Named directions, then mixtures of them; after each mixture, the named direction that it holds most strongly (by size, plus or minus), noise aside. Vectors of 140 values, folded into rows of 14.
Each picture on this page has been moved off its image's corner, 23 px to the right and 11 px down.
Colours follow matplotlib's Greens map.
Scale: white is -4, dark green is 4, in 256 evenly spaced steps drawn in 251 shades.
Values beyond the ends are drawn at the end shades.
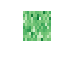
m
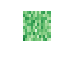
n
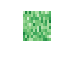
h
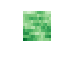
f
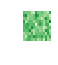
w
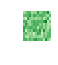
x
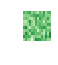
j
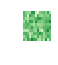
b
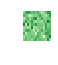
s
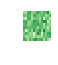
x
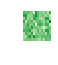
w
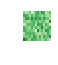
n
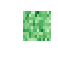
b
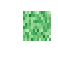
s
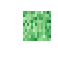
s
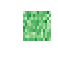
x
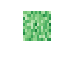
n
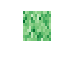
m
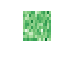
b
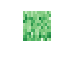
m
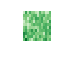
h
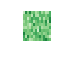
h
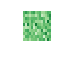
s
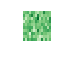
m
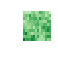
f
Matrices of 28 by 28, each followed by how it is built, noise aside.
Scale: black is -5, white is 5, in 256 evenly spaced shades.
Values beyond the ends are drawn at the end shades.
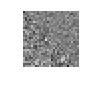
lower triangular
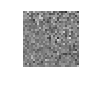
upper triangular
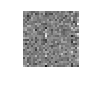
uneven columns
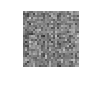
blocks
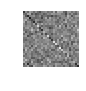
diagonal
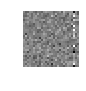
uneven columns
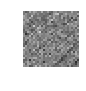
Hankel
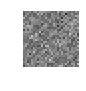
Hankel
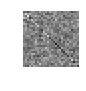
diagonal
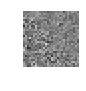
lower triangular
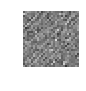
Hankel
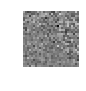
upper triangular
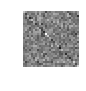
diagonal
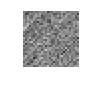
Hankel
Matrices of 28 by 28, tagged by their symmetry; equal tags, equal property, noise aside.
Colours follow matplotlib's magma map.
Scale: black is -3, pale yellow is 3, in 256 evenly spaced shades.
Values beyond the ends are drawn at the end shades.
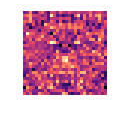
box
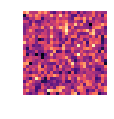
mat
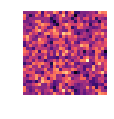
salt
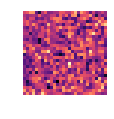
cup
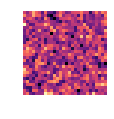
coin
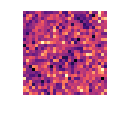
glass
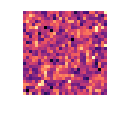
glass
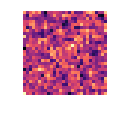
coin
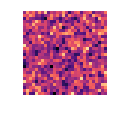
coin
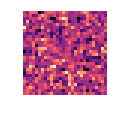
mat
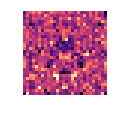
box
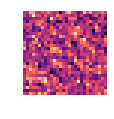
mat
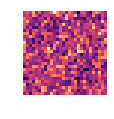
glass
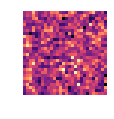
cup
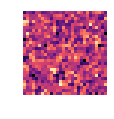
cup
